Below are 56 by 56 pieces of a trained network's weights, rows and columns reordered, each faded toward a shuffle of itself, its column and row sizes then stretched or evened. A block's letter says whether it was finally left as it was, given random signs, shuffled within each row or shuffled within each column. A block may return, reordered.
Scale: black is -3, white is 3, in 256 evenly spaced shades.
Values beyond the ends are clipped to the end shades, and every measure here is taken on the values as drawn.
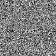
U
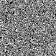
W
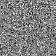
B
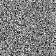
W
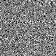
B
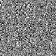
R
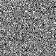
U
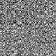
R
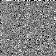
U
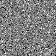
W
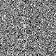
W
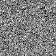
W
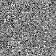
U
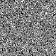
U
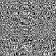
R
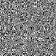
R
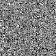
U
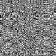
R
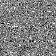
B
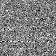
B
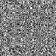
R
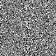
W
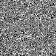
B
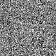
W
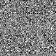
U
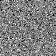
B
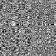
R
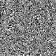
W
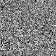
U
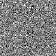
R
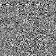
U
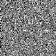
U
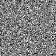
W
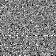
B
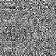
R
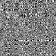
R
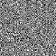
R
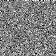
B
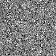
W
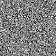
B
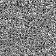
U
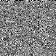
U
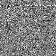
B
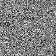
U
